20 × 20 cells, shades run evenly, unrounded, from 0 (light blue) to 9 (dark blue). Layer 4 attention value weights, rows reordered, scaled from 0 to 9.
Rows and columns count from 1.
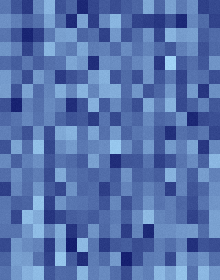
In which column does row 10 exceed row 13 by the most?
16
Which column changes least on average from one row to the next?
15
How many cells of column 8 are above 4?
14
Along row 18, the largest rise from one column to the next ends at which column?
7
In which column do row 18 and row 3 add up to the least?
6
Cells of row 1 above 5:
13
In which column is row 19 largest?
12
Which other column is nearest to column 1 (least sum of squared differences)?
10
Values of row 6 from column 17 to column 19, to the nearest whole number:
7 5 5
